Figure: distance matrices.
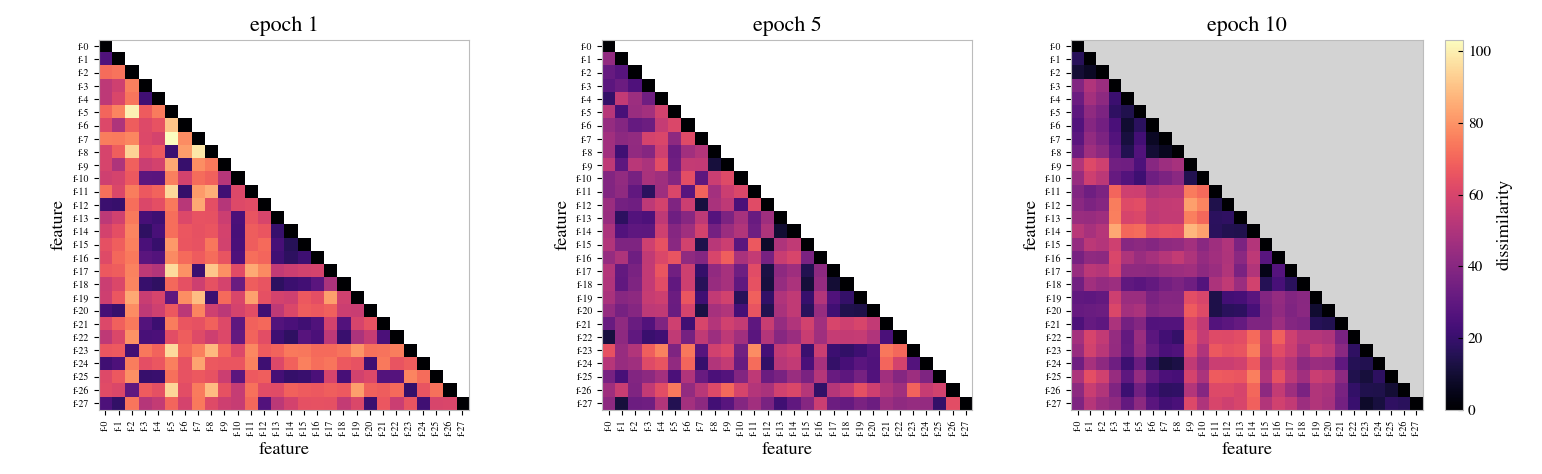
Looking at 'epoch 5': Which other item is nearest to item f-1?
f-27
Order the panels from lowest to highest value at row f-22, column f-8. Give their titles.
epoch 10, epoch 5, epoch 1
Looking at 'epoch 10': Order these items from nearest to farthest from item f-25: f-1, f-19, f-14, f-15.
f-15, f-19, f-1, f-14
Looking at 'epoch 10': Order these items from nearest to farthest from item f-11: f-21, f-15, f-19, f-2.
f-19, f-21, f-2, f-15
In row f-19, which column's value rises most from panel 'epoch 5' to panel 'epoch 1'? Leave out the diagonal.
f-7
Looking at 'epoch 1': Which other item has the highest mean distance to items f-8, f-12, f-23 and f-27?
f-7
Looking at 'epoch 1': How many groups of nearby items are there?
6
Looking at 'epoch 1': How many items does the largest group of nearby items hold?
11
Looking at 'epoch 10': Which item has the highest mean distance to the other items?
f-14
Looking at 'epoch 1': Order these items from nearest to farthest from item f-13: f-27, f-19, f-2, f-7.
f-27, f-19, f-7, f-2
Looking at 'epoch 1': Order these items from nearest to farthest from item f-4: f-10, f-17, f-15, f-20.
f-15, f-10, f-17, f-20
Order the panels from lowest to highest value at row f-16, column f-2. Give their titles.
epoch 5, epoch 10, epoch 1
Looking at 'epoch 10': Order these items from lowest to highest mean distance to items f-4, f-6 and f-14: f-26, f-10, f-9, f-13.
f-26, f-13, f-10, f-9
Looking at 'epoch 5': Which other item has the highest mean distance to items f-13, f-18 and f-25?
f-26
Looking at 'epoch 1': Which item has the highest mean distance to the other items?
f-5
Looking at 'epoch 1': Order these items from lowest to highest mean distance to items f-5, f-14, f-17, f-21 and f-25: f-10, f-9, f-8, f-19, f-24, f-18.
f-18, f-10, f-19, f-8, f-9, f-24
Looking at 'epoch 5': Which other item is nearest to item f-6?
f-21
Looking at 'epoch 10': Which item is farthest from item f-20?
f-9
